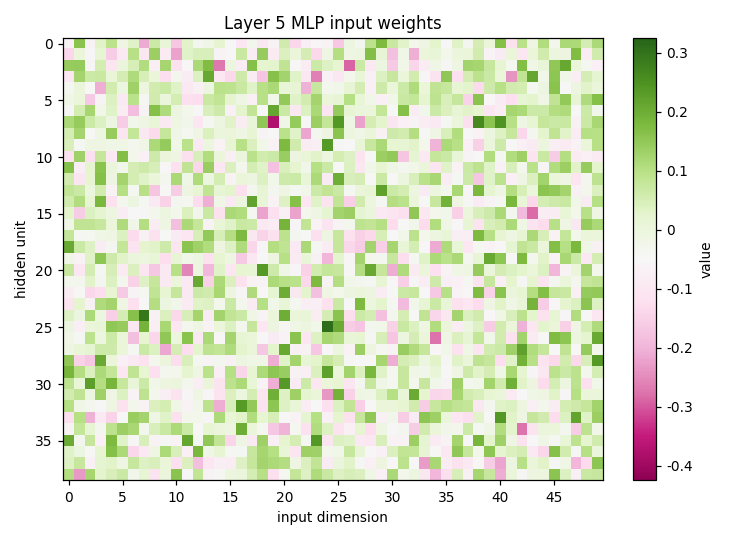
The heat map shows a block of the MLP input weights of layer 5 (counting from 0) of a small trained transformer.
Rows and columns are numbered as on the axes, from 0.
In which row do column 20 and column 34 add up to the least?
26
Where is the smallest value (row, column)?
7, 19
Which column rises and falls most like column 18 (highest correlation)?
23
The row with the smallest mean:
15
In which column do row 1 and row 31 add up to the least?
10
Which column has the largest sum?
20
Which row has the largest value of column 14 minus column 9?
27
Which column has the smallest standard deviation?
37
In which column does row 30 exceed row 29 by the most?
16
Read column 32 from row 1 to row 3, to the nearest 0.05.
-0.2 -0.15 0.05
